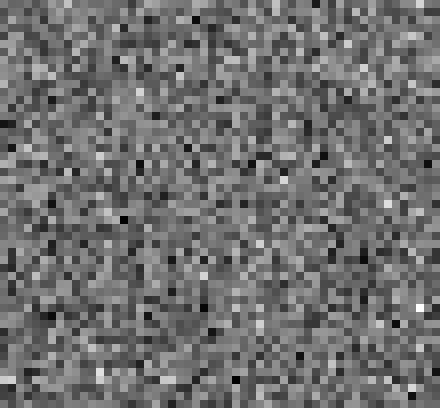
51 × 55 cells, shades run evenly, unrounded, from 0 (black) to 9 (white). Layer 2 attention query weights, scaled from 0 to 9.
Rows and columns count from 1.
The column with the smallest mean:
46
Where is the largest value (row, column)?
39, 53
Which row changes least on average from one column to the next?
30
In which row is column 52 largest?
49
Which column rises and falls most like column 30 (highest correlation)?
25
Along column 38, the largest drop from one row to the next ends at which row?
45
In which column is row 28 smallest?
16
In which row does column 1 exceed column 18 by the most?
21
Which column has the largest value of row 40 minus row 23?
42
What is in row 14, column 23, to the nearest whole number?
6
